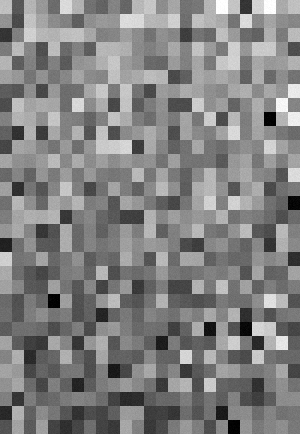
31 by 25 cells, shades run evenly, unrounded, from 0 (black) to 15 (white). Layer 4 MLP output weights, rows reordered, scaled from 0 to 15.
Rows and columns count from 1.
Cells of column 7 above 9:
7
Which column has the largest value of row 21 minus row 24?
21
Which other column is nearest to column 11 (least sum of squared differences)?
17
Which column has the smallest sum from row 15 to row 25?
25
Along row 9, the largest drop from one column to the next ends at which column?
23
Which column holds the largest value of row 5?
20
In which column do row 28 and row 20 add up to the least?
4
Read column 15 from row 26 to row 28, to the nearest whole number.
6 8 10
